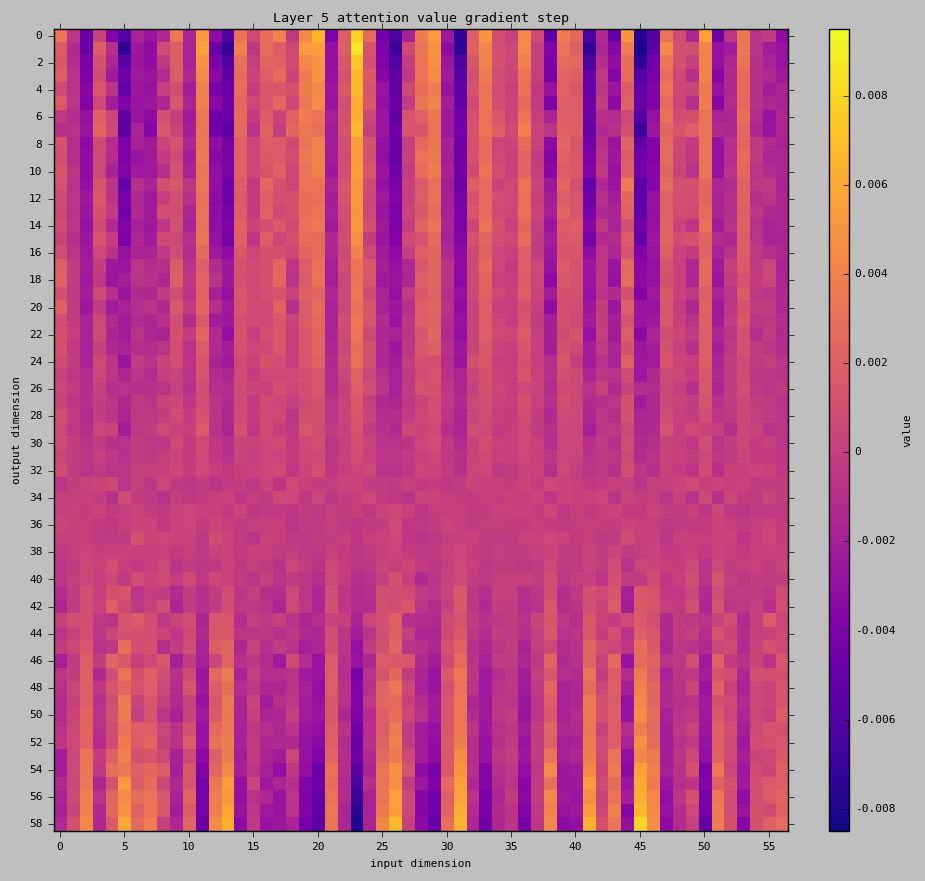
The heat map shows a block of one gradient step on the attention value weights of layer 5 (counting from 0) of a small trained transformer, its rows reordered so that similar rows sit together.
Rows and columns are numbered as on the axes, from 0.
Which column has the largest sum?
23
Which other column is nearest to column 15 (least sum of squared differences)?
37
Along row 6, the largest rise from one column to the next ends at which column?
14
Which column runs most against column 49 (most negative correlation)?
15
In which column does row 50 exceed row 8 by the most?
45
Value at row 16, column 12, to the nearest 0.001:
-0.002
